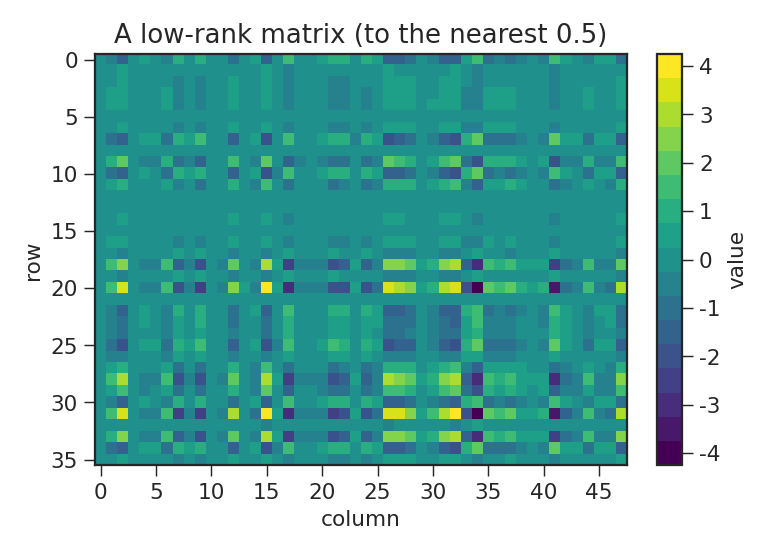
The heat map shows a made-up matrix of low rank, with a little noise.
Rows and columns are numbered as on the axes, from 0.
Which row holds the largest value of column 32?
31
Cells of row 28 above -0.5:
26
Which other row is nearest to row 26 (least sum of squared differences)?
17
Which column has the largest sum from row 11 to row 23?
15
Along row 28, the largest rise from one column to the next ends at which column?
35
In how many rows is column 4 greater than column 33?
13
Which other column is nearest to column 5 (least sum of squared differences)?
8
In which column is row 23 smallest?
32
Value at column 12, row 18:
2
